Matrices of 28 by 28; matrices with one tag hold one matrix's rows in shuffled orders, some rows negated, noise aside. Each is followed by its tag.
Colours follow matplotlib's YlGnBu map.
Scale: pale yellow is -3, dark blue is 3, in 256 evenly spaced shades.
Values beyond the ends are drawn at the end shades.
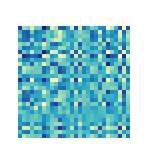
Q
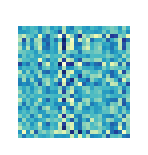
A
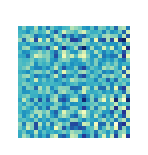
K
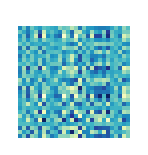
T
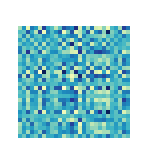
T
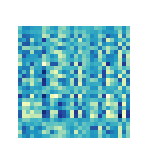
Q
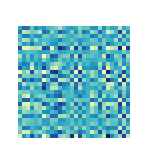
Q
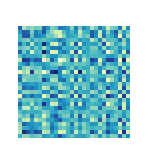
Q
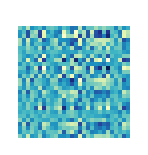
T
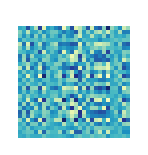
T
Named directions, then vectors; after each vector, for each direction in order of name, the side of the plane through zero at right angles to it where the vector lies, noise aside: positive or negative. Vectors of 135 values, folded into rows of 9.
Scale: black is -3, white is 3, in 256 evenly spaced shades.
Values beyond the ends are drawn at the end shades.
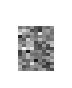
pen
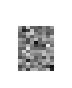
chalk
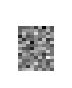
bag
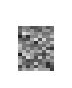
positive, positive, positive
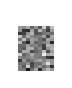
negative, positive, negative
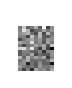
negative, negative, positive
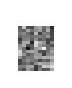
positive, negative, negative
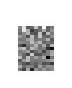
negative, negative, positive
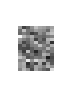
negative, negative, negative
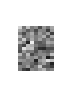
negative, positive, positive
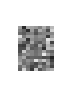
negative, positive, negative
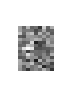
negative, positive, positive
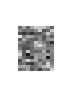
negative, negative, negative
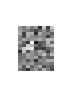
negative, positive, positive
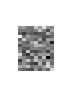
negative, negative, negative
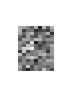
negative, positive, positive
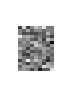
negative, negative, negative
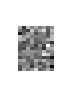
negative, positive, negative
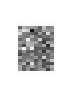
negative, negative, positive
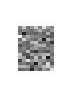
negative, negative, negative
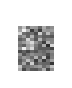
negative, negative, positive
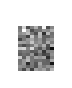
negative, negative, positive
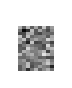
negative, positive, negative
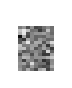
positive, negative, positive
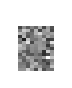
positive, negative, positive
